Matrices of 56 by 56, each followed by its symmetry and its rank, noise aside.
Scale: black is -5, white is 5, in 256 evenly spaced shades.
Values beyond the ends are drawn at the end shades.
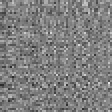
antisymmetric, rank four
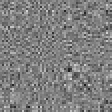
symmetric, rank four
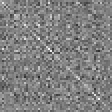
symmetric, rank five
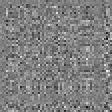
no symmetry, rank four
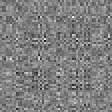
no symmetry, rank four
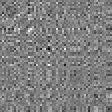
symmetric, rank five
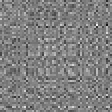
no symmetry, rank three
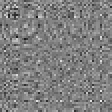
symmetric, rank five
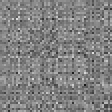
symmetric, rank four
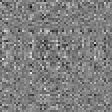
no symmetry, rank four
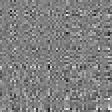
no symmetry, rank three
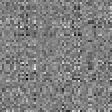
no symmetry, rank five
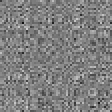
symmetric, rank five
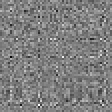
no symmetry, rank four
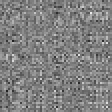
no symmetry, rank four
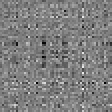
no symmetry, rank five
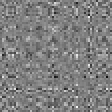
antisymmetric, rank four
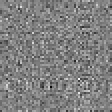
no symmetry, rank five
